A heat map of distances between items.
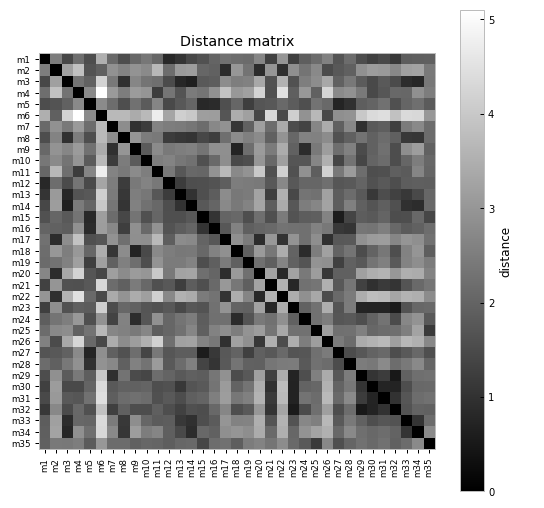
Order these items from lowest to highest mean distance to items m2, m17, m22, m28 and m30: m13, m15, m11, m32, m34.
m15, m32, m13, m34, m11
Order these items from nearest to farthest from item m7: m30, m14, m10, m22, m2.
m10, m30, m14, m2, m22
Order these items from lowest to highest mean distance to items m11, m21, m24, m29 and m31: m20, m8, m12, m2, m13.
m13, m12, m8, m2, m20
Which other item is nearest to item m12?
m1
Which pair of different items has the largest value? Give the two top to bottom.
m4, m6
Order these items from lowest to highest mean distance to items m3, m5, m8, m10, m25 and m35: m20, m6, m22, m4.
m4, m20, m22, m6
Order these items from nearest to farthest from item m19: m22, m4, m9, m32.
m32, m9, m22, m4
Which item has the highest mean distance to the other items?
m6
